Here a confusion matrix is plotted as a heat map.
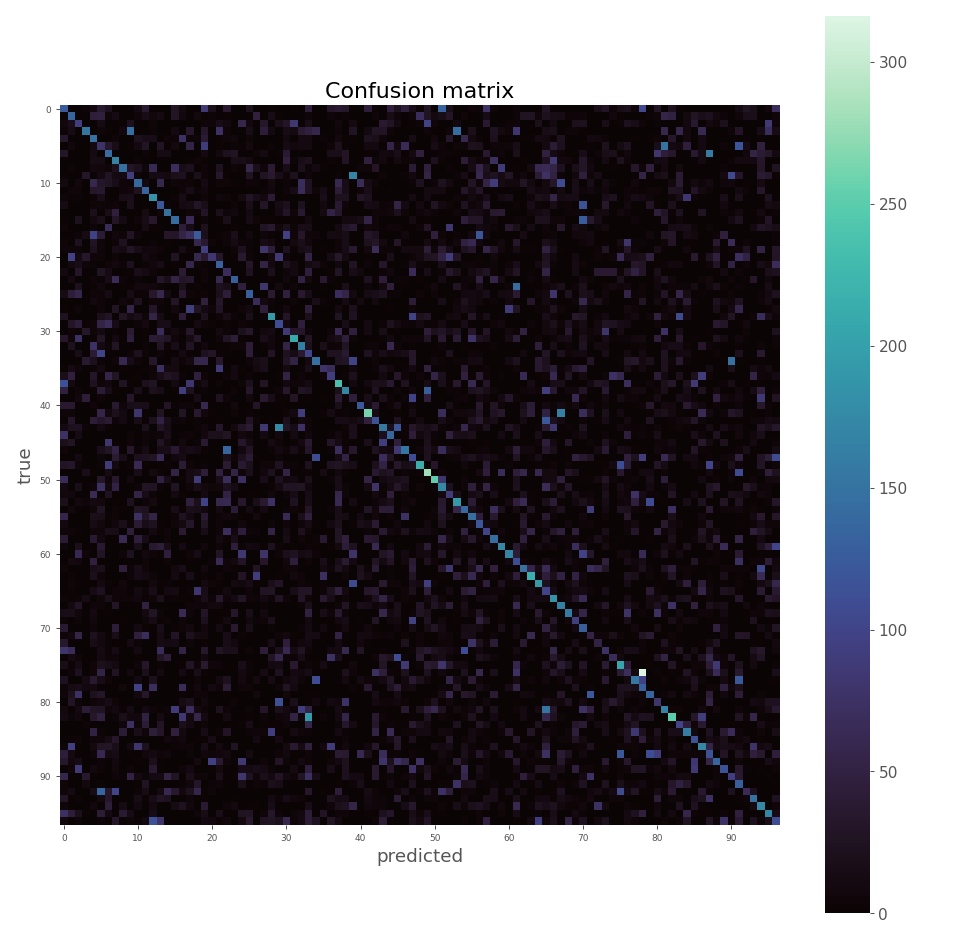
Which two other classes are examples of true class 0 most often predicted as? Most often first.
51, 78
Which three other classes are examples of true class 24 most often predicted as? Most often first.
61, 27, 44
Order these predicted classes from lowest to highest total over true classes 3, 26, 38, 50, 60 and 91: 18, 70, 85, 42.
85, 42, 18, 70
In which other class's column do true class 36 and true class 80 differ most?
29
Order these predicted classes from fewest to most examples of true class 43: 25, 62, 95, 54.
62, 95, 25, 54
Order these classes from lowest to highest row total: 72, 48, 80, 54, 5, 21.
72, 80, 21, 54, 5, 48
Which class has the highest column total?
65
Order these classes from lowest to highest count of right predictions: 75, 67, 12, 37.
67, 12, 75, 37
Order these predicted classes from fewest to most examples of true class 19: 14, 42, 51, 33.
14, 33, 51, 42
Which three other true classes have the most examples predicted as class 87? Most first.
6, 48, 93
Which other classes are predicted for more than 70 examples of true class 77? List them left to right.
34, 78, 91
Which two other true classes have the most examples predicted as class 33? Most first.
82, 90
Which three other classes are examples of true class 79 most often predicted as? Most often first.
71, 2, 52
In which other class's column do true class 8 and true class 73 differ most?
54
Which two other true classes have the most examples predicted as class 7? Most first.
92, 23
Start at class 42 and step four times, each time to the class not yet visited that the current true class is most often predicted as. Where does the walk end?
78
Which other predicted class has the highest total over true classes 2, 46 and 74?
45
